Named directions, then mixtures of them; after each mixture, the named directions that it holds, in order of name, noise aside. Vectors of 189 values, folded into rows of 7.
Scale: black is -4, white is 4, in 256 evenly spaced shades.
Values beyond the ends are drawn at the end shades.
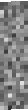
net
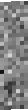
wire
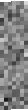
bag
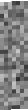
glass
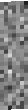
bag, net, wire.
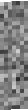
glass.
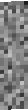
bag, net, wire.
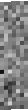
wire.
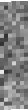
bag, wire.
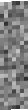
glass.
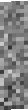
bag, glass, wire.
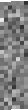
bag, glass, wire.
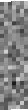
bag, glass, net.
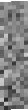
bag, glass, wire.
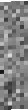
wire.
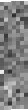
wire.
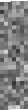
glass, net.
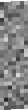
bag, net.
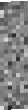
bag, net.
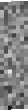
net, wire.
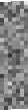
bag, glass, wire.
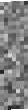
glass, net, wire.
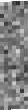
bag, glass.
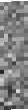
bag, glass, wire.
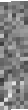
bag, net, wire.
